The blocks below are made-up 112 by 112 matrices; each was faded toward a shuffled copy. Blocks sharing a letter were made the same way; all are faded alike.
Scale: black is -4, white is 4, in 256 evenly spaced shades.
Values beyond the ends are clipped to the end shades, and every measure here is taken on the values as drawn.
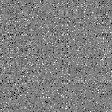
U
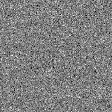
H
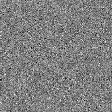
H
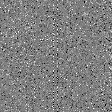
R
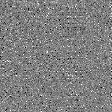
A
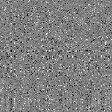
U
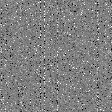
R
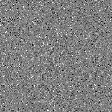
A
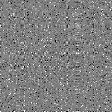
U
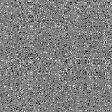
U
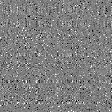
U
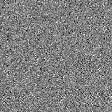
H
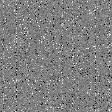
R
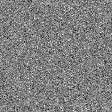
H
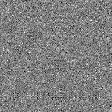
H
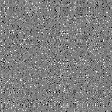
U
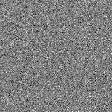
H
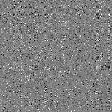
U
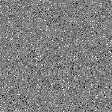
A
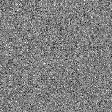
H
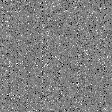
R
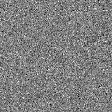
H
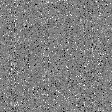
R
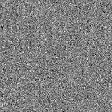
H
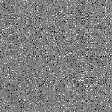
U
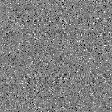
A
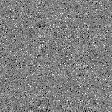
A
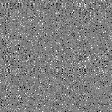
U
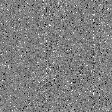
R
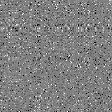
U
